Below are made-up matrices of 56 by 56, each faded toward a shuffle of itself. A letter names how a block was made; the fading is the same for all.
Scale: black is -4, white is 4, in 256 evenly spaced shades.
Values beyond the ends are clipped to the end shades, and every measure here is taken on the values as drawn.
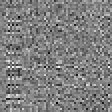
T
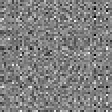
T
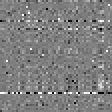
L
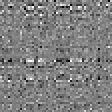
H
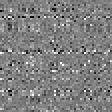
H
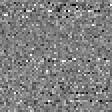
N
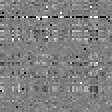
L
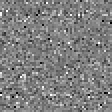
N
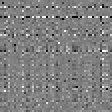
L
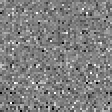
N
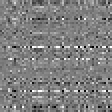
L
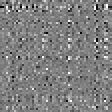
H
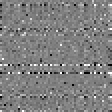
L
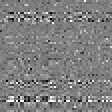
L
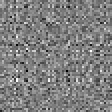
T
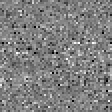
N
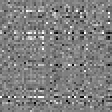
H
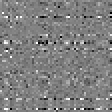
H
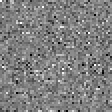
N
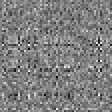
T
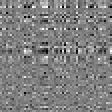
L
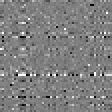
L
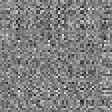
T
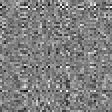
T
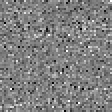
N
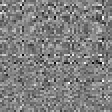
T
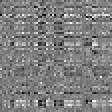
L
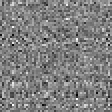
T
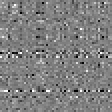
H
